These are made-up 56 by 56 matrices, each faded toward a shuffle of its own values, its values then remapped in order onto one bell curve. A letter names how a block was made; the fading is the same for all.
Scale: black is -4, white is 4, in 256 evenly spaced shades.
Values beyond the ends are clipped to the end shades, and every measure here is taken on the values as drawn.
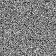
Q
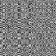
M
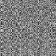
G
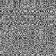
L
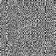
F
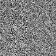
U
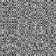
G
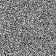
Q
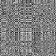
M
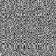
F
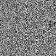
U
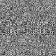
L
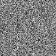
U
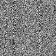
U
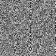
U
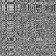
M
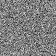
Q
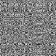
L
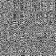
L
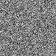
Q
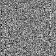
U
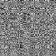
L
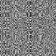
F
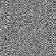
G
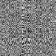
G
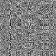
G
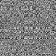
L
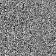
U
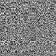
L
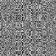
G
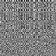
M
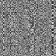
G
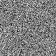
Q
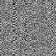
F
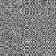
M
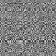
M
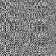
G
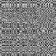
M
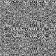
L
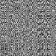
G
